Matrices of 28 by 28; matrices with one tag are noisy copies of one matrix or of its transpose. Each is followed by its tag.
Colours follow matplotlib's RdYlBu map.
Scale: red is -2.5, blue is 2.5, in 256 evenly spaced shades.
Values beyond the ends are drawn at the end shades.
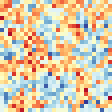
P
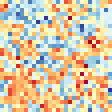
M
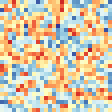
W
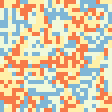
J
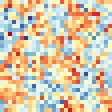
J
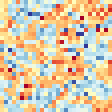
J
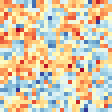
P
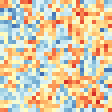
M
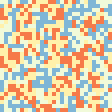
W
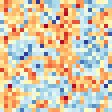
P
